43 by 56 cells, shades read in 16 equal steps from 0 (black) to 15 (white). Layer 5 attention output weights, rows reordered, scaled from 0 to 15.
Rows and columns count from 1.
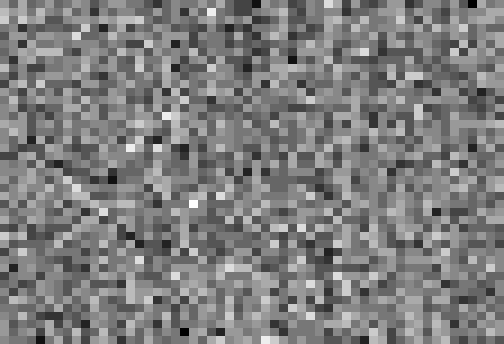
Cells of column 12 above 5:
31
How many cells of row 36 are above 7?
27
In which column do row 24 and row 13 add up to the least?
17
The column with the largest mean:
39
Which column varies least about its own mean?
40
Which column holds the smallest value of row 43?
5
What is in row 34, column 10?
3
